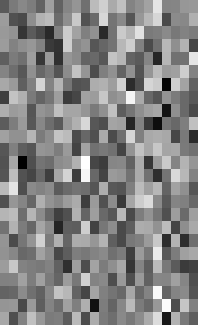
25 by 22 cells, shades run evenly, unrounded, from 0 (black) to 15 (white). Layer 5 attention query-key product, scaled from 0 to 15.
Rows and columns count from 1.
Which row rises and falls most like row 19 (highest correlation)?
25
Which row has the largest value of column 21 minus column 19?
7
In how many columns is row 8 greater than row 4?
12
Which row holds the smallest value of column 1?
8
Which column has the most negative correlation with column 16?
4
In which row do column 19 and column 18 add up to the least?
10
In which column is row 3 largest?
16
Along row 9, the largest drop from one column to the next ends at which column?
19
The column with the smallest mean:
3
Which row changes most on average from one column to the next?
14
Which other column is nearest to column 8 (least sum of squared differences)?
21
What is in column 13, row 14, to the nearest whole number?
9
